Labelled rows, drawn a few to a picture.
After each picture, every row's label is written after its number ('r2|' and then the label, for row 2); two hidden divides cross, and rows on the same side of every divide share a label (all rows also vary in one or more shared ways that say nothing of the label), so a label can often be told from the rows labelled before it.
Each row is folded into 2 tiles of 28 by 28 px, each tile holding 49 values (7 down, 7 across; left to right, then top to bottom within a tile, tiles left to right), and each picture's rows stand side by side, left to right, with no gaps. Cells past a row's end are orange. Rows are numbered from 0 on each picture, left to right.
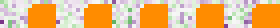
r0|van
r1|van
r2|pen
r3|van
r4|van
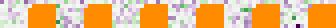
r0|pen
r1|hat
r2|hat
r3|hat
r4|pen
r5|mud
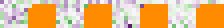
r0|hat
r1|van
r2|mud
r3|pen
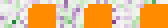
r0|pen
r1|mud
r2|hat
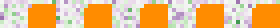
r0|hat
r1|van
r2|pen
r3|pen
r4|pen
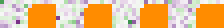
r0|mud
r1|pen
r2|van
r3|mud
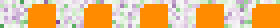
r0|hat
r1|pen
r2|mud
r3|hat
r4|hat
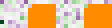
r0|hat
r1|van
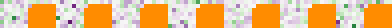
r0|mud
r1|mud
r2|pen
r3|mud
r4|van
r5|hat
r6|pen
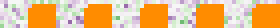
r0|hat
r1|van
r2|van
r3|pen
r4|mud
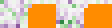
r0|mud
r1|pen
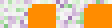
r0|pen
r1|hat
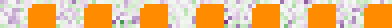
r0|hat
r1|hat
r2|van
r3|van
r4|pen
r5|pen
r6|mud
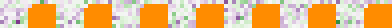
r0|hat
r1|mud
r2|hat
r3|pen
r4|pen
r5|mud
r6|pen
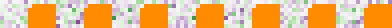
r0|hat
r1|van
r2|van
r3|hat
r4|hat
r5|van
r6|van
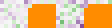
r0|pen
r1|pen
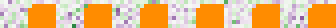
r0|mud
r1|pen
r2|mud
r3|hat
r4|mud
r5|pen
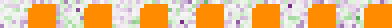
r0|van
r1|van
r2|hat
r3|mud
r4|mud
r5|van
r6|mud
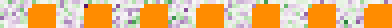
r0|hat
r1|hat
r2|hat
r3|mud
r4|hat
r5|van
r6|van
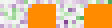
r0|van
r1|hat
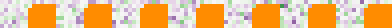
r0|mud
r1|van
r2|pen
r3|hat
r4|van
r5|hat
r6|hat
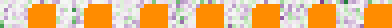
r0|mud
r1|van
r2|pen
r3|mud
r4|mud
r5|mud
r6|hat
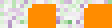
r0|hat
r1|pen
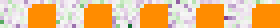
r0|hat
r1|mud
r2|pen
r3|van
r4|hat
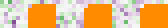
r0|mud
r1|pen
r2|hat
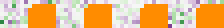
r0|hat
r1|pen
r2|van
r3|pen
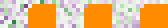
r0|pen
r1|mud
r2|pen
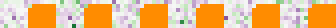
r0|pen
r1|pen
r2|hat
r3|pen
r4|hat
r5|hat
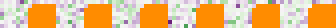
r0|van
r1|hat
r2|van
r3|pen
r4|van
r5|van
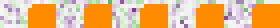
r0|hat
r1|hat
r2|mud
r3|mud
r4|hat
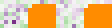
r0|mud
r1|mud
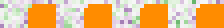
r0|van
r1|van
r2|hat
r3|van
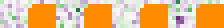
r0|mud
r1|pen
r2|van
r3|hat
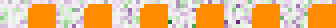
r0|van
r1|van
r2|hat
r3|mud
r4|van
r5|mud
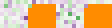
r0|van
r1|hat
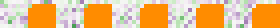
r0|van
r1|hat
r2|mud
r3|van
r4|pen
